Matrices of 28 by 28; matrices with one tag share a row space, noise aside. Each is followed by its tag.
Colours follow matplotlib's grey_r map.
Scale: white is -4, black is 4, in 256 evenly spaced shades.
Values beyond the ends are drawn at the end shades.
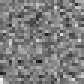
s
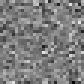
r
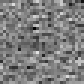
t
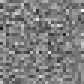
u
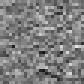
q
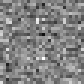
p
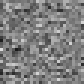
u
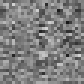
q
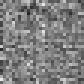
p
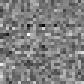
p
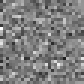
u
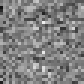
t
